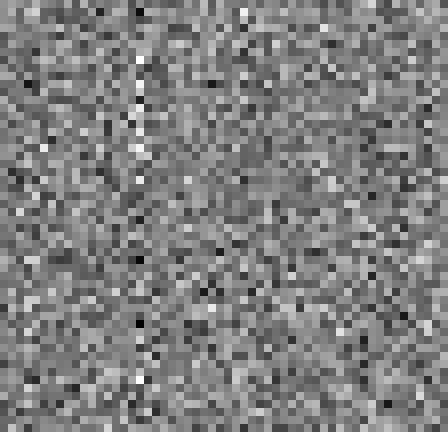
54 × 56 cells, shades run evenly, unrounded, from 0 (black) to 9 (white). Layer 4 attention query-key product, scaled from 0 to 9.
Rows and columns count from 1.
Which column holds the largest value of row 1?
47
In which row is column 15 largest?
37
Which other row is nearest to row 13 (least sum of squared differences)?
3
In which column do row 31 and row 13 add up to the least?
18
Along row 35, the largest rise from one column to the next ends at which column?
48
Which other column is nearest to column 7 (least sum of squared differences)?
56
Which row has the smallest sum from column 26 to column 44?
11
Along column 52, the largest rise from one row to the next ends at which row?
8
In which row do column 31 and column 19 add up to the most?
2
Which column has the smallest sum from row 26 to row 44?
35
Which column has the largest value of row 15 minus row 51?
17
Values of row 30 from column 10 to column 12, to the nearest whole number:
5 5 4
